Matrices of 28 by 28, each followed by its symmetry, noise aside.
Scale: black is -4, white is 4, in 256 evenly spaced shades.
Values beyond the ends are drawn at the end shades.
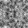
mirrored top to bottom.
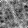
same after a half turn.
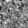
antisymmetric.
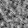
no symmetry.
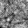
symmetric across the other diagonal.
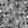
same after a half turn.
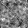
same after a half turn.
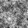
symmetric across the other diagonal.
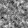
same after a half turn.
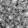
symmetric across the other diagonal.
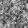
no symmetry.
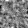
antisymmetric.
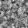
antisymmetric.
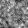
no symmetry.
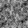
same after a half turn.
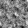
antisymmetric.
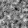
antisymmetric.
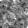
symmetric across the other diagonal.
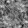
same after a half turn.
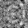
mirrored top to bottom.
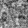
antisymmetric.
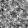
symmetric across the other diagonal.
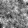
antisymmetric.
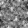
same after a half turn.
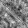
symmetric across the other diagonal.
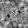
same after a half turn.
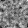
symmetric across the other diagonal.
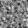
antisymmetric.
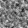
symmetric across the other diagonal.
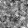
no symmetry.
